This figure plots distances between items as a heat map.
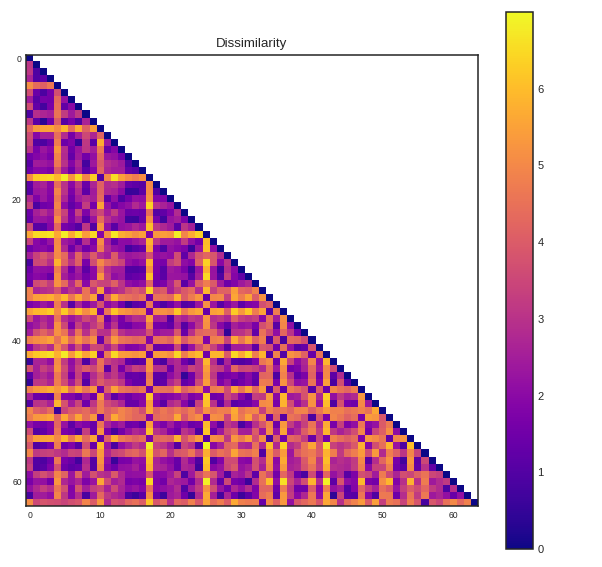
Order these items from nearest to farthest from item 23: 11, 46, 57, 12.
46, 57, 12, 11
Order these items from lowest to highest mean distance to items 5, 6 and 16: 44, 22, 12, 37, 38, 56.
12, 22, 38, 37, 44, 56
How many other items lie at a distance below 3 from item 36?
9
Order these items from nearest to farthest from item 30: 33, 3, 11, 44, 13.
3, 13, 11, 44, 33
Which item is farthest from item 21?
25
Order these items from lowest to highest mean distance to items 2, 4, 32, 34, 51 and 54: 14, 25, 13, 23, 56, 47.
47, 25, 14, 23, 13, 56
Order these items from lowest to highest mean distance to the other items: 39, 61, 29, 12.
61, 12, 39, 29
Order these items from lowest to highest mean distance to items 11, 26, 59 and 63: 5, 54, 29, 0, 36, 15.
15, 5, 0, 29, 54, 36
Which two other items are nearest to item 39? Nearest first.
28, 59
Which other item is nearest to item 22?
45
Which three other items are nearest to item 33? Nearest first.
56, 63, 37
